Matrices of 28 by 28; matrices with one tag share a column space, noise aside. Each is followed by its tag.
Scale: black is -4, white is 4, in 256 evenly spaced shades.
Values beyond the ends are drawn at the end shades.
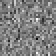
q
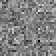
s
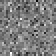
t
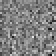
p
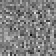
p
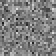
t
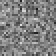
t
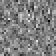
q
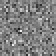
s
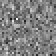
q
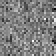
s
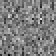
q
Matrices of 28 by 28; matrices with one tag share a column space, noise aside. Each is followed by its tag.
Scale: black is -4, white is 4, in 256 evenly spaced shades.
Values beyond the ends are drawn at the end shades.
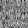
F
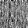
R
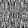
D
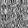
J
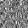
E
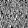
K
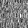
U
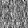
R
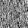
D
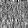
R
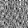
E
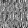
D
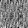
D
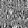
K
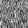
U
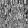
J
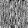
R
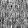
R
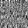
K
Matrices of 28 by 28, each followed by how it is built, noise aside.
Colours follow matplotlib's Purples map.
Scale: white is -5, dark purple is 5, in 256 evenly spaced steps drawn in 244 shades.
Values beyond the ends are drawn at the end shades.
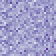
repeating rows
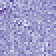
block diagonal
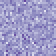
noise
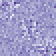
block diagonal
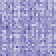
blocks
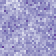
smooth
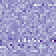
uneven rows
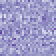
low rank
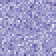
noise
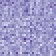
low rank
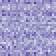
blocks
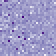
sparse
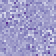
block diagonal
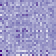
low rank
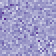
block diagonal
